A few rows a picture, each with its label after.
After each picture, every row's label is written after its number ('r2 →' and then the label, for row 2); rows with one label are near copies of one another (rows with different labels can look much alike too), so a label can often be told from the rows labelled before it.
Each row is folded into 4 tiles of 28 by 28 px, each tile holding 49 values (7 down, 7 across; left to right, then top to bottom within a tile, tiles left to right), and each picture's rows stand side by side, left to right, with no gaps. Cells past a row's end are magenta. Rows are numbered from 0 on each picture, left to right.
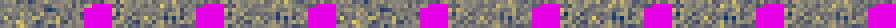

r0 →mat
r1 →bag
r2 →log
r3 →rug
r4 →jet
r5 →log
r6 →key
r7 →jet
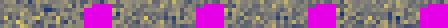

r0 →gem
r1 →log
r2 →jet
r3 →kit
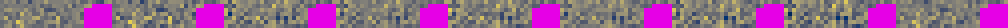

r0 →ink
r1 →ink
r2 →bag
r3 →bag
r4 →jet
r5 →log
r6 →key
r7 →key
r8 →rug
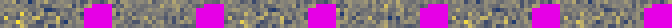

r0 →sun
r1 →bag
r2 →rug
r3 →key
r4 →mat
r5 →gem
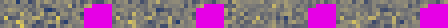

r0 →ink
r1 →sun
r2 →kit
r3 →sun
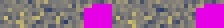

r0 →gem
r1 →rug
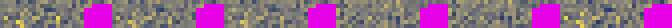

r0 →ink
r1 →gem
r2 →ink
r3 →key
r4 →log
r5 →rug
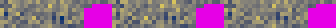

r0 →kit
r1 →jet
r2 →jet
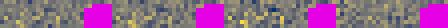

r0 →rug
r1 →mat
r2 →ink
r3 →bag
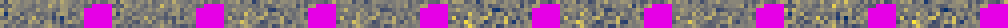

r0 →kit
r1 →bag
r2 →sun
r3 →mat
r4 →gem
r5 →sun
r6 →sun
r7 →jet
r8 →mat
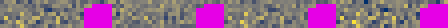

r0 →gem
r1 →bag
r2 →rug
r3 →rug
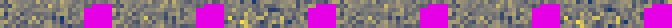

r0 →kit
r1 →log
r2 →mat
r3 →bag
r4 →log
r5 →mat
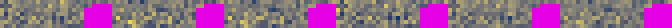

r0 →kit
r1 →mat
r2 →mat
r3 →bag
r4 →kit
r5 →mat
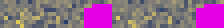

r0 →ink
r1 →mat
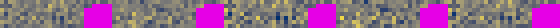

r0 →jet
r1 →gem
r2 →log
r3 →gem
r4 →log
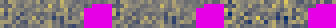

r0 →key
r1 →kit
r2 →log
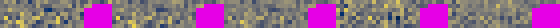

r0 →gem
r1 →mat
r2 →mat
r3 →jet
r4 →bag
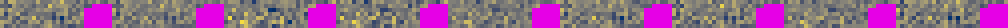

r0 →jet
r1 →kit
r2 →mat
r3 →sun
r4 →sun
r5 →log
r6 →bag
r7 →gem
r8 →key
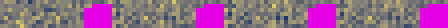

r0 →rug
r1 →key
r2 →key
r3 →jet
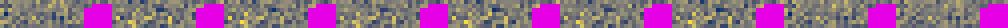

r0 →log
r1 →ink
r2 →gem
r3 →gem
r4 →sun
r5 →rug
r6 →sun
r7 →bag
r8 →bag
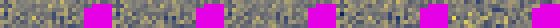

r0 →jet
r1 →kit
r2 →kit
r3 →log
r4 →mat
